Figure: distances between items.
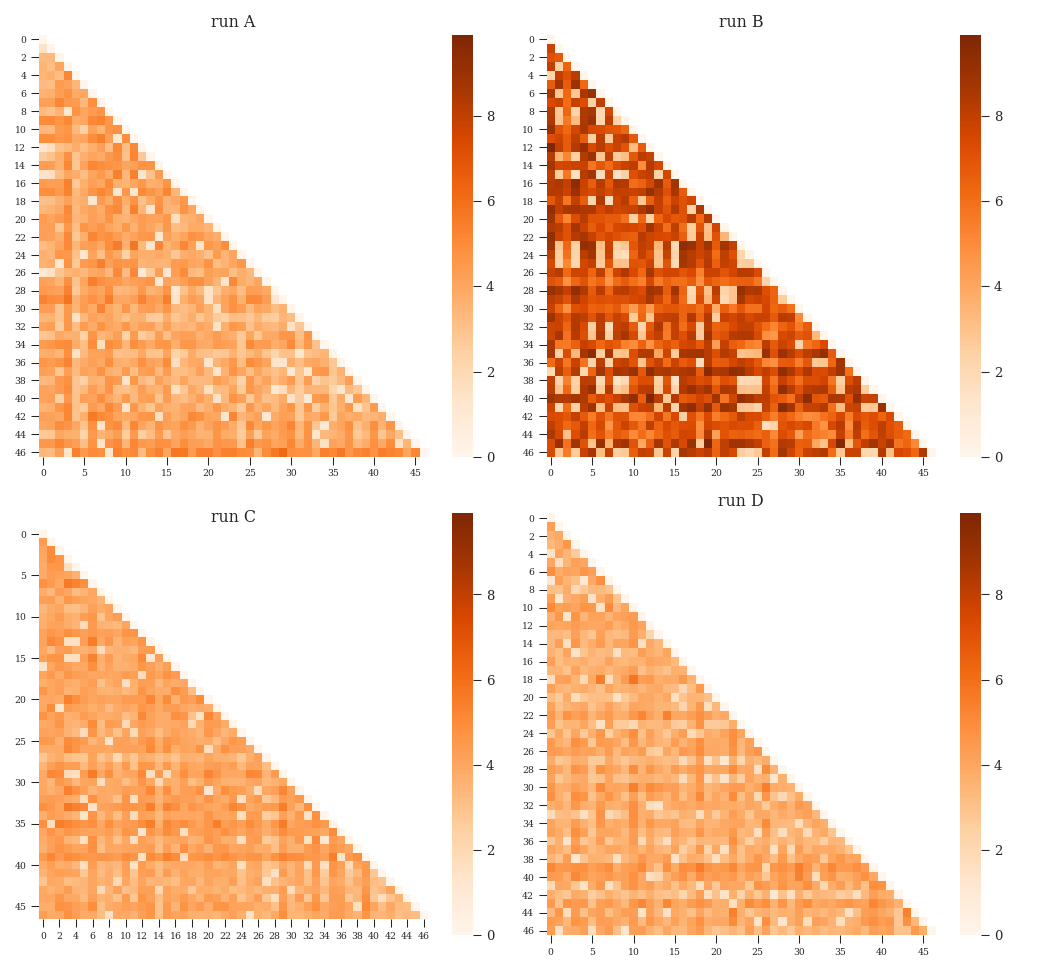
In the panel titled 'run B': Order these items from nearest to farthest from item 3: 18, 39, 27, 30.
39, 27, 30, 18
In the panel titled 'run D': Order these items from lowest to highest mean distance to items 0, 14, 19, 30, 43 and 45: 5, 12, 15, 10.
5, 15, 12, 10
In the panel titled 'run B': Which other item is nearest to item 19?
17
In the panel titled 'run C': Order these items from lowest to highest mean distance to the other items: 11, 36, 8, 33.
11, 8, 36, 33
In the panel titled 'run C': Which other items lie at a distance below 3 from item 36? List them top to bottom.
12, 17, 39
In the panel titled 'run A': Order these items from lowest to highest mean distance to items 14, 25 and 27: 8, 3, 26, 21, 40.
40, 21, 26, 8, 3
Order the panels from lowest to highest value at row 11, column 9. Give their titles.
run A, run C, run D, run B
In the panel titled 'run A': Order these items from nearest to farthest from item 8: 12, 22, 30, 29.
12, 30, 22, 29
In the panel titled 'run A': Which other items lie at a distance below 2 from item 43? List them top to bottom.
7, 34, 45
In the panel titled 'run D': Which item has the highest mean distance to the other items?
39
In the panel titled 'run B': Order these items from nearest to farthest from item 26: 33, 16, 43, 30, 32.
43, 33, 32, 16, 30
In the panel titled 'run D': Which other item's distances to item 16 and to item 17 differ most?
24
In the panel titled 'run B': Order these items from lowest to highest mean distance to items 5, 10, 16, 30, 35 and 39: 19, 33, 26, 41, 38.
38, 41, 33, 26, 19
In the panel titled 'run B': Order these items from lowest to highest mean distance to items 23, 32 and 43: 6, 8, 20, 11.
11, 8, 6, 20
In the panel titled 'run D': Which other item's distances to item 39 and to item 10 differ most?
6
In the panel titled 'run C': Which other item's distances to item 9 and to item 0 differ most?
16
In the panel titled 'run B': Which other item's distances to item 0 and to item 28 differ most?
37
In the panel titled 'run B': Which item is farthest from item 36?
35
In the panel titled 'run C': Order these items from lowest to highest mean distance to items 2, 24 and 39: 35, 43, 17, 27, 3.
17, 27, 43, 3, 35
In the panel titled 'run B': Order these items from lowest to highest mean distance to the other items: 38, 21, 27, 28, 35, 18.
38, 27, 18, 35, 21, 28
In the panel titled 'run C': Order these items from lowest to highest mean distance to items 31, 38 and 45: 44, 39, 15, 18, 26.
26, 44, 18, 15, 39
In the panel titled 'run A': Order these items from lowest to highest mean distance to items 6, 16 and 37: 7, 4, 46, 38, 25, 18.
18, 4, 38, 25, 7, 46
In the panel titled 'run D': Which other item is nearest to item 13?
32
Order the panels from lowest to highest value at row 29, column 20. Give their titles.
run A, run D, run C, run B
